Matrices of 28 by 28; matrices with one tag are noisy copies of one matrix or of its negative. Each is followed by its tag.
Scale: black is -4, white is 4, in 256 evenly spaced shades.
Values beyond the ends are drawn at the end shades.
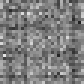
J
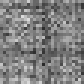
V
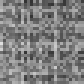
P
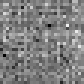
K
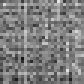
K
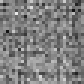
K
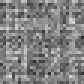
J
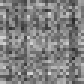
J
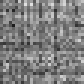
P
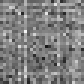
K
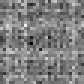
J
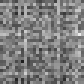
K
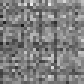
P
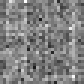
J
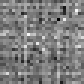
K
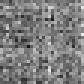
V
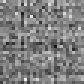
P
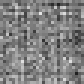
K
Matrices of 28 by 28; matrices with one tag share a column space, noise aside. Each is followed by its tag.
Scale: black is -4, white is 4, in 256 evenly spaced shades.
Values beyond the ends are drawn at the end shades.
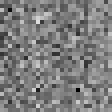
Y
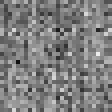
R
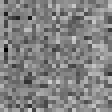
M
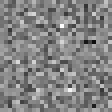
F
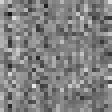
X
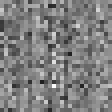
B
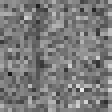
Y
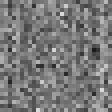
M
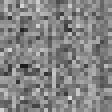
M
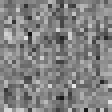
B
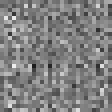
M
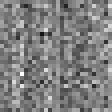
B
